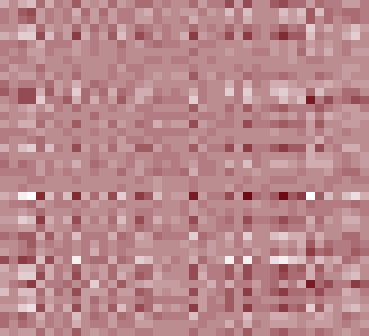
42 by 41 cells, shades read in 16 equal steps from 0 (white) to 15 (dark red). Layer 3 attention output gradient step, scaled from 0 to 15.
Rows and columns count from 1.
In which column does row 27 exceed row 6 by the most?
5
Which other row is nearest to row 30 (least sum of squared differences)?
12
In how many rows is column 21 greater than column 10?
15
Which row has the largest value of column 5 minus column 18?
25
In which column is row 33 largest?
3
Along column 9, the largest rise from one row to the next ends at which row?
34
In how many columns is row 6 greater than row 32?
15
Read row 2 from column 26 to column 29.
4 8 4 7
